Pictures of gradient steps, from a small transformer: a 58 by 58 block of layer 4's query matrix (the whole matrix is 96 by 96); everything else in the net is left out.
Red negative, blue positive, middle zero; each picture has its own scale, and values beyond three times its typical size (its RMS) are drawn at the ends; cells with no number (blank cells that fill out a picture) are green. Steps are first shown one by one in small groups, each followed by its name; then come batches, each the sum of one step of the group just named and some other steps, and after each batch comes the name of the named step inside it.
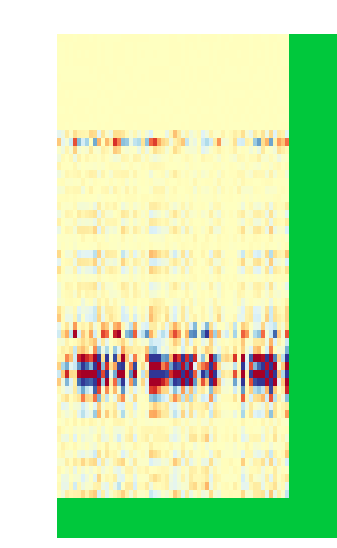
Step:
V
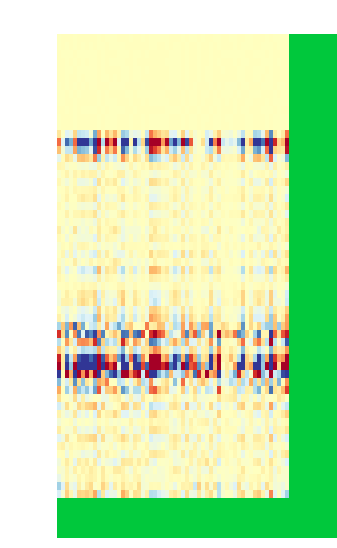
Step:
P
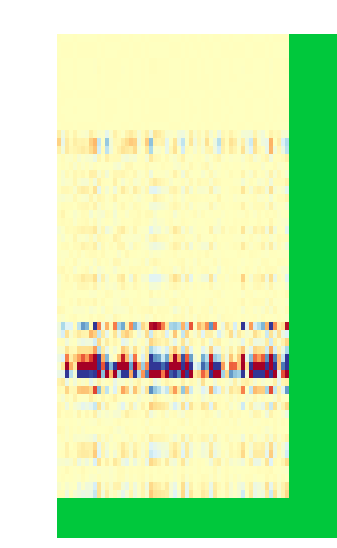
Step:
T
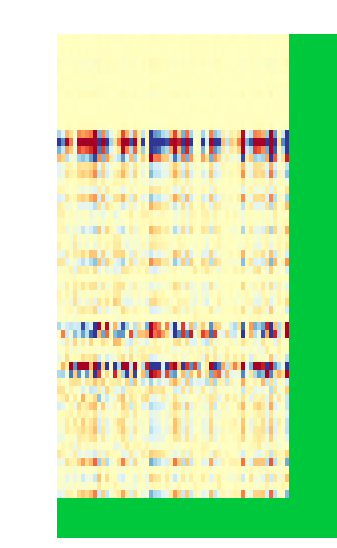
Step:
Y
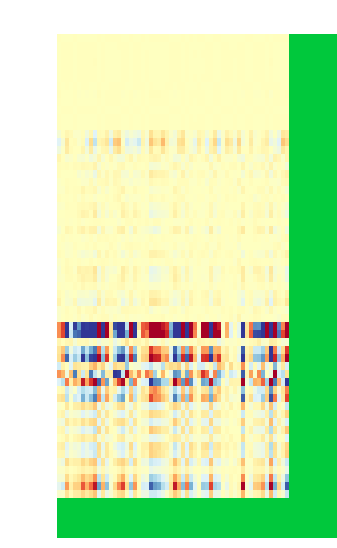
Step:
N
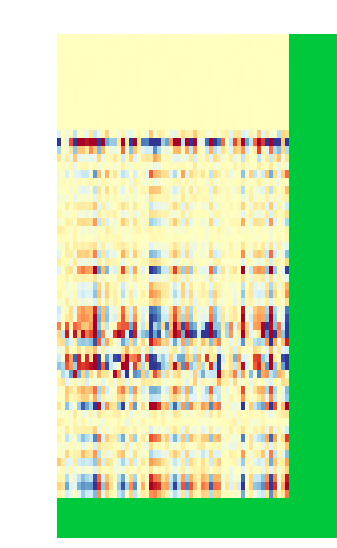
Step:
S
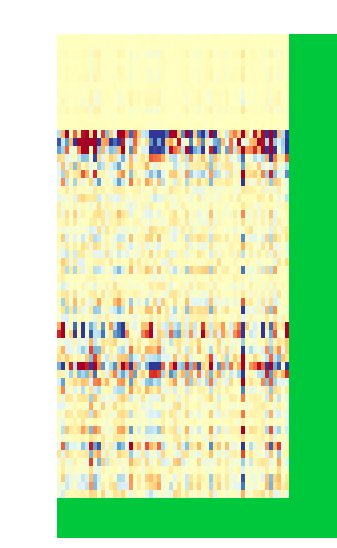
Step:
Y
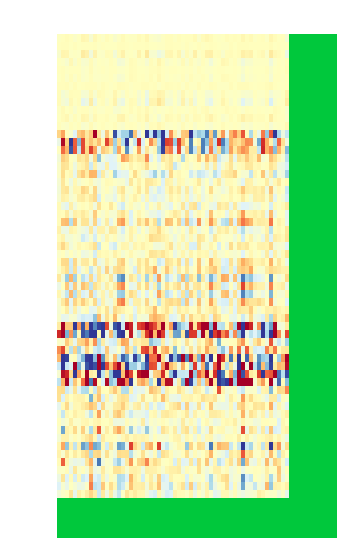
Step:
P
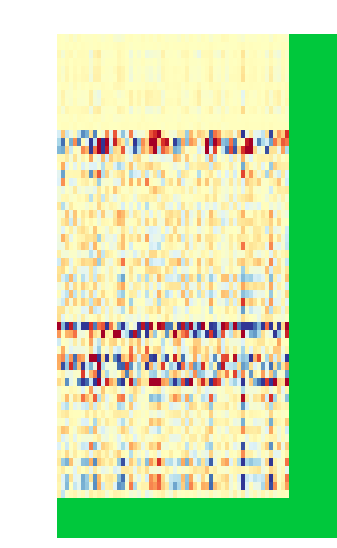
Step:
V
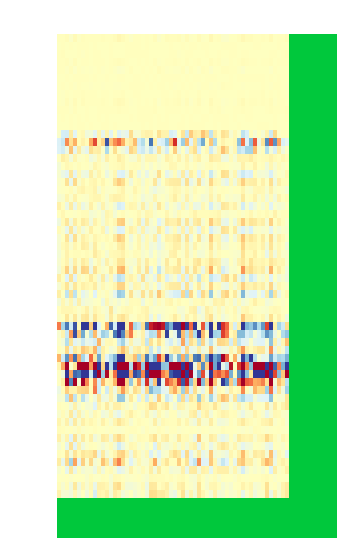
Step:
T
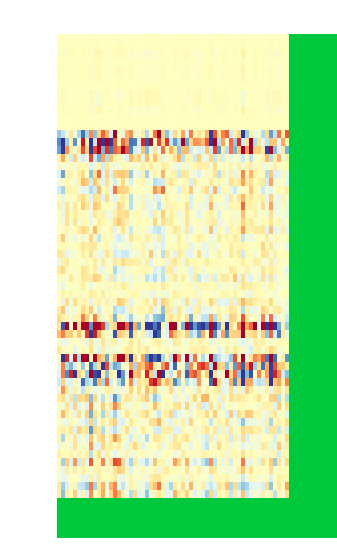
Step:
V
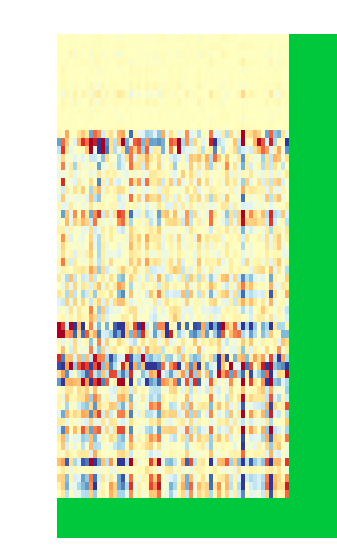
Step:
S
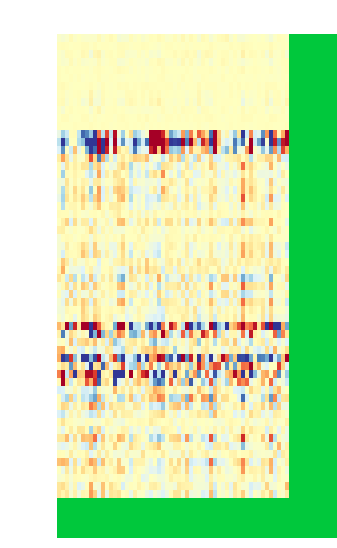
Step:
P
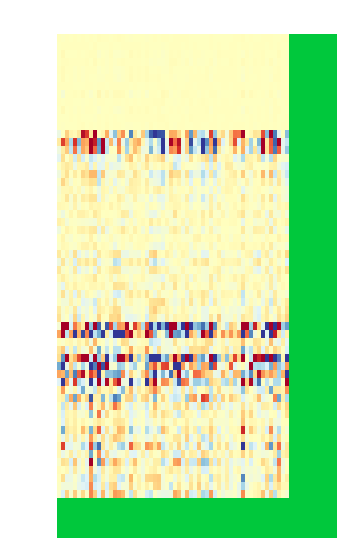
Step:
V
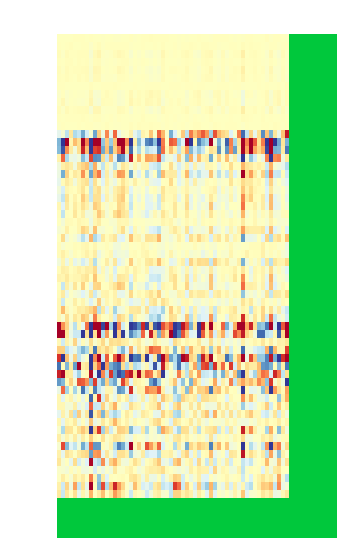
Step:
N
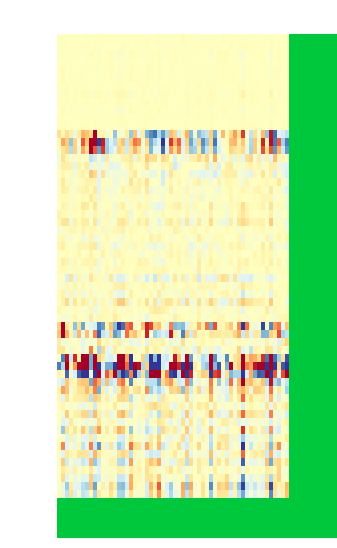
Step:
T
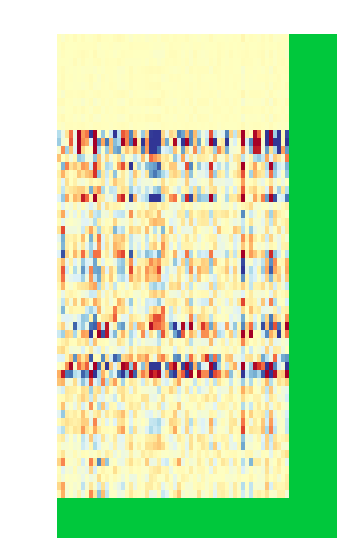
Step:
Y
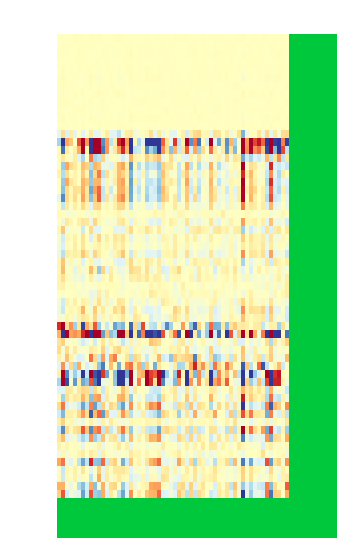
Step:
S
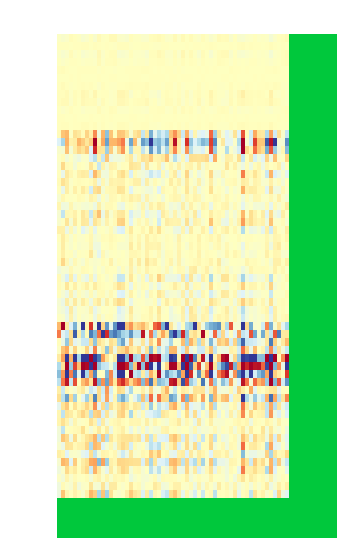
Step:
Y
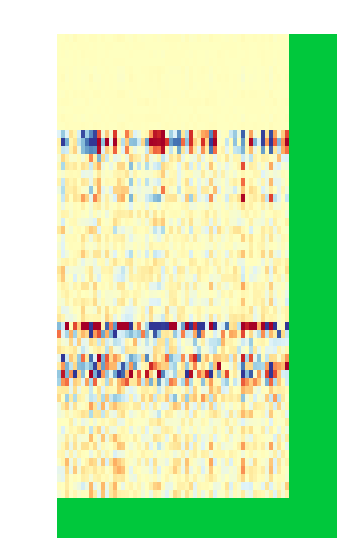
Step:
P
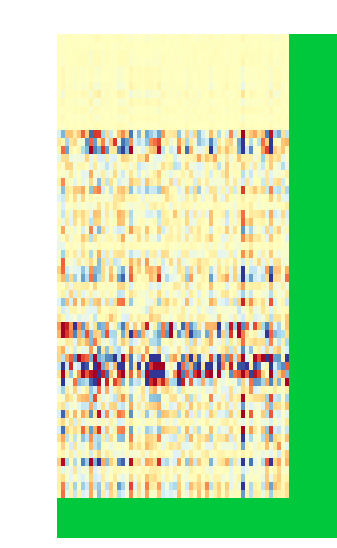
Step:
V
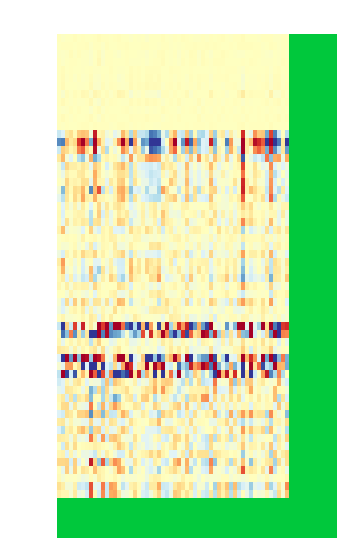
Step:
Y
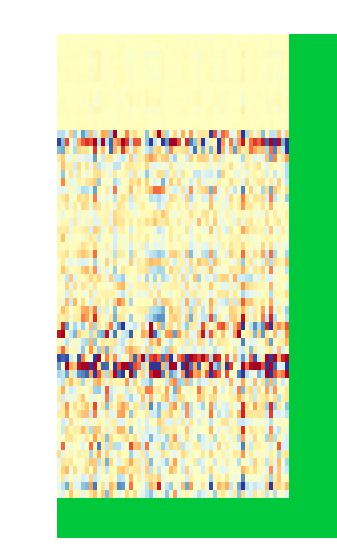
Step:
Y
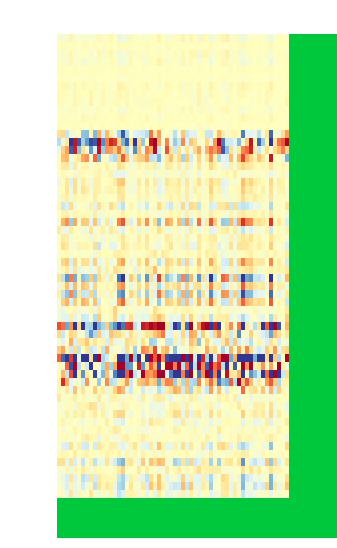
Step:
P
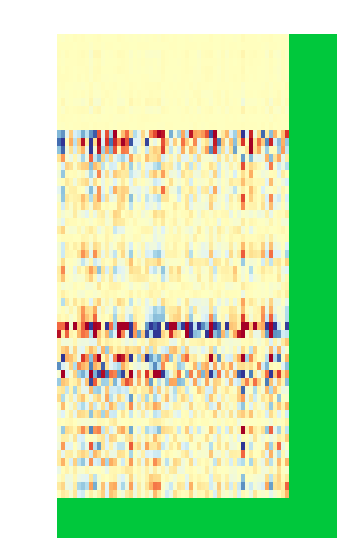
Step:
S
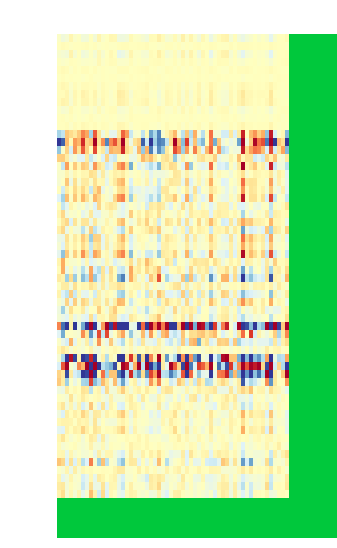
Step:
Y
